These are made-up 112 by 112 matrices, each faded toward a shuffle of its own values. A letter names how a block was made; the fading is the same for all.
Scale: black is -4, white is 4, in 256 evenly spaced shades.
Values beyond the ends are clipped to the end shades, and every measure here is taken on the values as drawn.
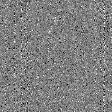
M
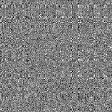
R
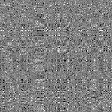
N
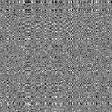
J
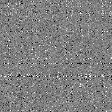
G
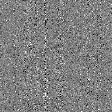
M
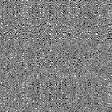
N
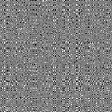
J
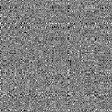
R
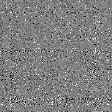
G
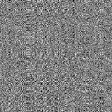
R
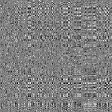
J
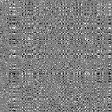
J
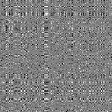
J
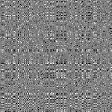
J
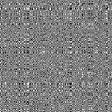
J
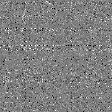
G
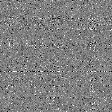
G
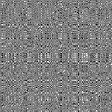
J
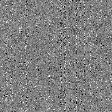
M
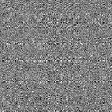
R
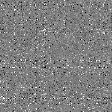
G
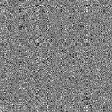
R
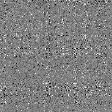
G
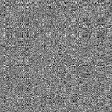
R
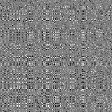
J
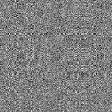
R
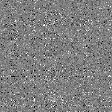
G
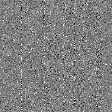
M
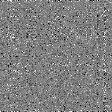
G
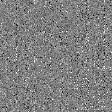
M
